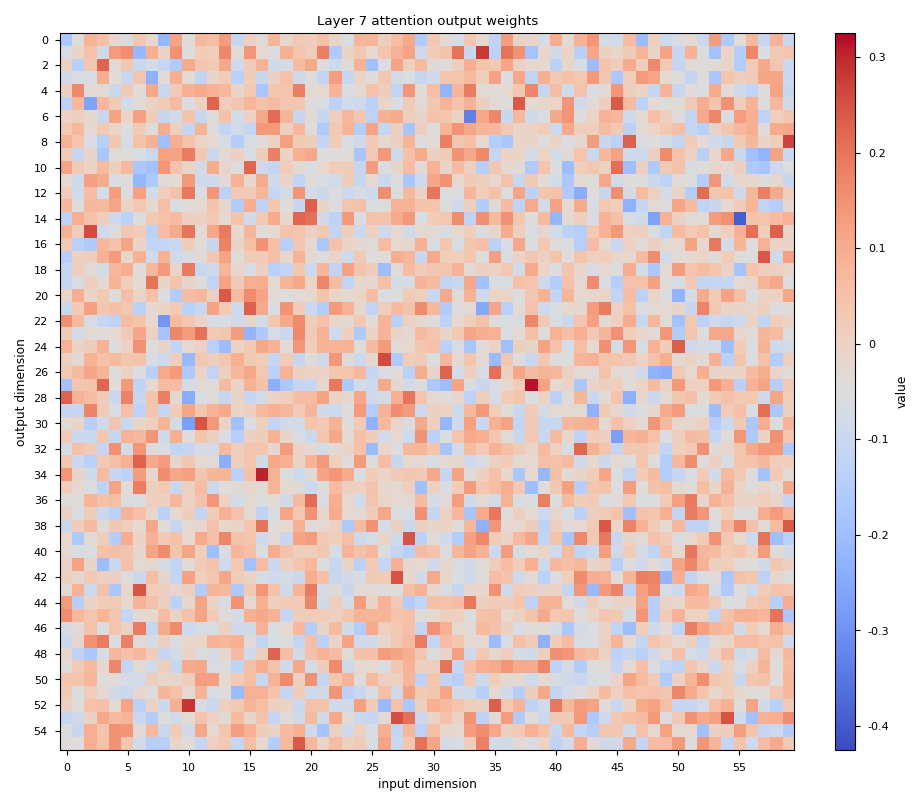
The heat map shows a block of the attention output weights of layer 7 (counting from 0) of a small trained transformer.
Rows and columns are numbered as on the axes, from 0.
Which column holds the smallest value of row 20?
50
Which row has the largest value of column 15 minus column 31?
21
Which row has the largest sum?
45
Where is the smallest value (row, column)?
14, 55
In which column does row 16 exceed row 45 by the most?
53
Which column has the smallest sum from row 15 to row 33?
25
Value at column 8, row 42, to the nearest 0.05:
0
